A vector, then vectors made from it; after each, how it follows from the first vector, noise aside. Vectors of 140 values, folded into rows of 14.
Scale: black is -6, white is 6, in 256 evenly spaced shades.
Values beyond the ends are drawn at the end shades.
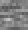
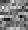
negated, scaled up.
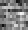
wrapped around, scaled up.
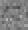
partly zeroed.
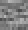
reversed, negated.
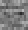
wrapped around, negated.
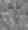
partly zeroed.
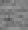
negated, shrunk.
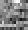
wrapped around, scaled up.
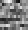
wrapped around, scaled up.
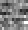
wrapped around, scaled up.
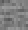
negated, shrunk.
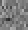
sign-scrambled.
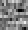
reversed, negated, scaled up.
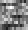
wrapped around, scaled up.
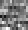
wrapped around, scaled up.
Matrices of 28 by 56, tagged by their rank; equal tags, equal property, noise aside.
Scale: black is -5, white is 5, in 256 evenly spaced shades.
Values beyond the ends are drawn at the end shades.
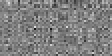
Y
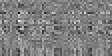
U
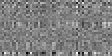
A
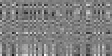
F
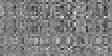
U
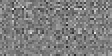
Y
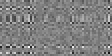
F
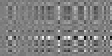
F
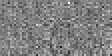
Y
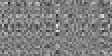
U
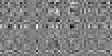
U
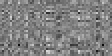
A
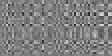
A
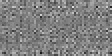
Y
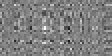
A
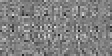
Y
